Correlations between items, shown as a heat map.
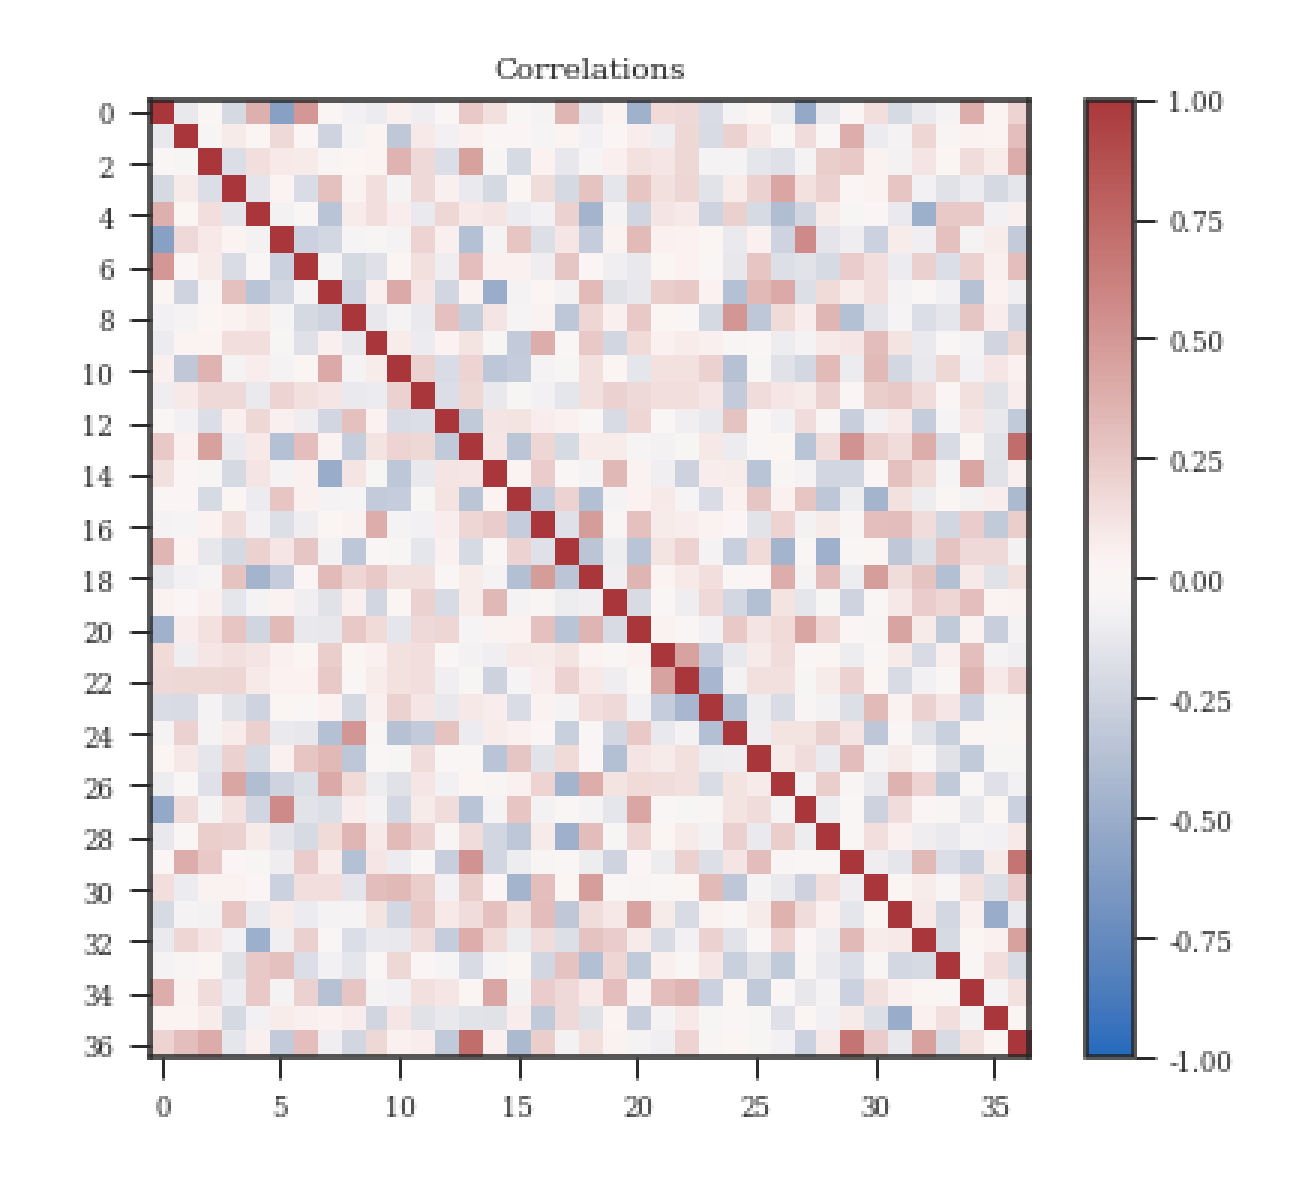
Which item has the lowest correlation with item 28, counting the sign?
17
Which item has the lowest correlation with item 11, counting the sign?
24
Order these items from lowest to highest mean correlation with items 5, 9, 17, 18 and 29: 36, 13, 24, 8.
8, 24, 13, 36
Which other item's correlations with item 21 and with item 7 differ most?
34
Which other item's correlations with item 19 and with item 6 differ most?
25
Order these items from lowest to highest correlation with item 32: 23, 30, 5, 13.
5, 30, 23, 13
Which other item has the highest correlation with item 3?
26
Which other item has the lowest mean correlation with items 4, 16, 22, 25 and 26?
23
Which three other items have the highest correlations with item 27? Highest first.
5, 20, 15
